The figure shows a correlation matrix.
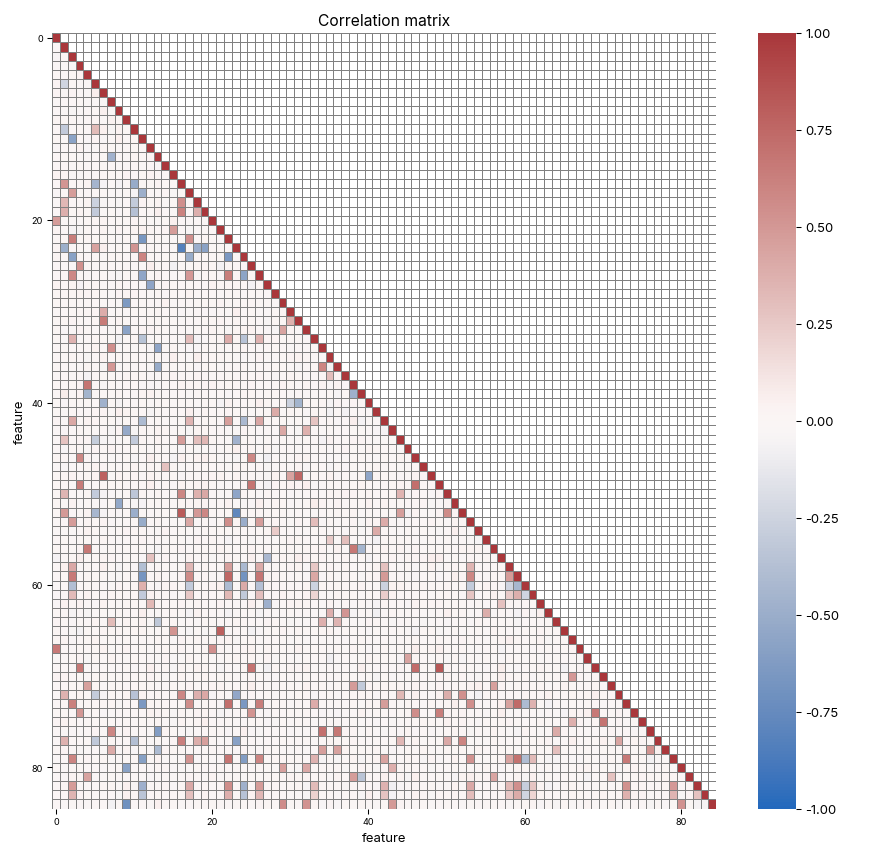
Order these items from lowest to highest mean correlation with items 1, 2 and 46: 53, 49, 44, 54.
54, 44, 53, 49
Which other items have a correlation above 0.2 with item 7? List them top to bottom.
34, 36, 64, 76, 78
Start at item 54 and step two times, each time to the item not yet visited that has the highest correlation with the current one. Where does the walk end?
28
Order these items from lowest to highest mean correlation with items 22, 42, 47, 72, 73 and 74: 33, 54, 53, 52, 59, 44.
54, 44, 52, 33, 53, 59
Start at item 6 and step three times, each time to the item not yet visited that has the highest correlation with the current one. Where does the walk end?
30
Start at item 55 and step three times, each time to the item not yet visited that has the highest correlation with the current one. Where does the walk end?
35
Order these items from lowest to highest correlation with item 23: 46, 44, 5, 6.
44, 46, 6, 5
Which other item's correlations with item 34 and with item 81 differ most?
76
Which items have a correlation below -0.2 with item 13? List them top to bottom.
7, 34, 36, 64, 76, 78
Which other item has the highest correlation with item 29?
84
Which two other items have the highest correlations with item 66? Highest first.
70, 75
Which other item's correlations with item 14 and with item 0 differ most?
67
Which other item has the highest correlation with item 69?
49
